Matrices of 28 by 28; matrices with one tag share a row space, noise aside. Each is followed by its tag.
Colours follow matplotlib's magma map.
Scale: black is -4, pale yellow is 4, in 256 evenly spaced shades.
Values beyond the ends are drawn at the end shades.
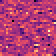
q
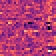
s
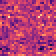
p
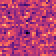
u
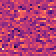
p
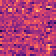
s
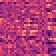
s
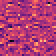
q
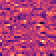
p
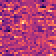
p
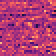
s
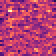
q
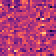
p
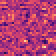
u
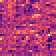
s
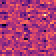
u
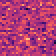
u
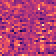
p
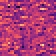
p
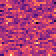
q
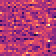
s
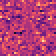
p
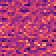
u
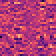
p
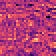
s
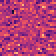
p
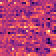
s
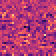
u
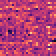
s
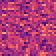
u
